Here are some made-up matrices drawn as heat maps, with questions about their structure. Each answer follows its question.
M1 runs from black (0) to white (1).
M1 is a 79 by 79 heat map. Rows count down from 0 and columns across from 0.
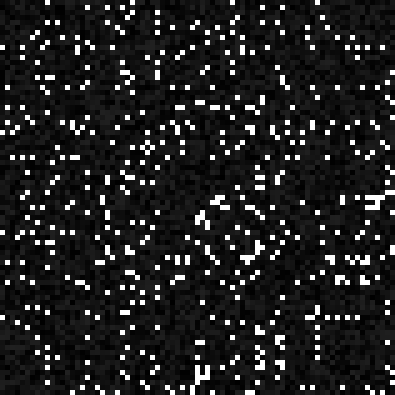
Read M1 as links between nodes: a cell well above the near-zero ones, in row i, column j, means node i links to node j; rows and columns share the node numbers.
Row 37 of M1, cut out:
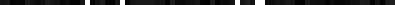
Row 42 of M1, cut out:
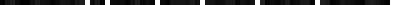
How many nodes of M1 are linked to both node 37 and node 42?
2
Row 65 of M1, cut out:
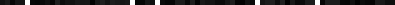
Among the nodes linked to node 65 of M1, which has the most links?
node 51
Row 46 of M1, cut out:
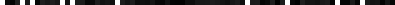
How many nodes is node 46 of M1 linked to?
10
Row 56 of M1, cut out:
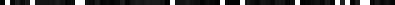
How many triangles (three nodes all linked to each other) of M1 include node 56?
1
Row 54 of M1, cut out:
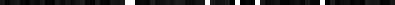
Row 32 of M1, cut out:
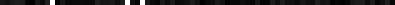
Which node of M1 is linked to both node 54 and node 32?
node 25
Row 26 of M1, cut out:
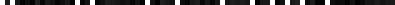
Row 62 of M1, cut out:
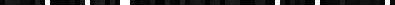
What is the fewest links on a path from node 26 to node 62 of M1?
3
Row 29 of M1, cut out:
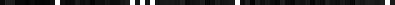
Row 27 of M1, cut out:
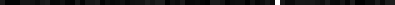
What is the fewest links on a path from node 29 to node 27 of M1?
4
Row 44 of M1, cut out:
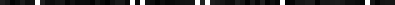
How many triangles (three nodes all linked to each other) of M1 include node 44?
3
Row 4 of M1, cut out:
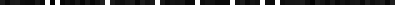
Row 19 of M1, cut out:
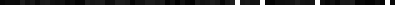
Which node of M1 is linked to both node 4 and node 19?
node 52
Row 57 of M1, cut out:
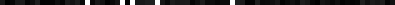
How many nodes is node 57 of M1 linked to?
5
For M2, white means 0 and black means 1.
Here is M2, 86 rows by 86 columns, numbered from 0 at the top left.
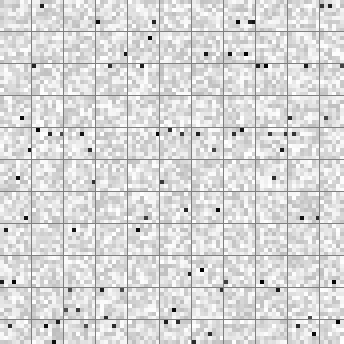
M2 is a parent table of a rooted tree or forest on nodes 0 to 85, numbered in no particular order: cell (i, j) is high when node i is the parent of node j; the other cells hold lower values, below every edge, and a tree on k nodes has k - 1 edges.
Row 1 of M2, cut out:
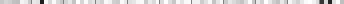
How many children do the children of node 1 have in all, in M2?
4
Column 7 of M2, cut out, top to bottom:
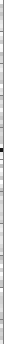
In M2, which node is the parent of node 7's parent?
9
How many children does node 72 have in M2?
5
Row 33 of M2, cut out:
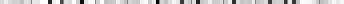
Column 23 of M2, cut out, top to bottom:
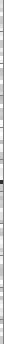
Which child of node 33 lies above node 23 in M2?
45
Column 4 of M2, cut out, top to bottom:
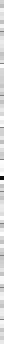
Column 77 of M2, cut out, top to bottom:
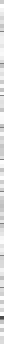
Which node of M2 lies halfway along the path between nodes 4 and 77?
57
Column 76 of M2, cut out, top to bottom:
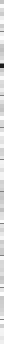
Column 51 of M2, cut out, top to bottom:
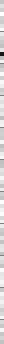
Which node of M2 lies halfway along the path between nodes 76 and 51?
85
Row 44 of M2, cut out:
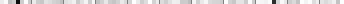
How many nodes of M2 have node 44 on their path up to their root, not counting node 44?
3
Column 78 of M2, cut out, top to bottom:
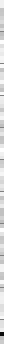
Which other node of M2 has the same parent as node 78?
52
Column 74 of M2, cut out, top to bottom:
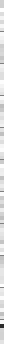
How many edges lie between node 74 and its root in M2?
2
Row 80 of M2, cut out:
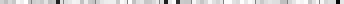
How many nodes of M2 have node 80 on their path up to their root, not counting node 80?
7
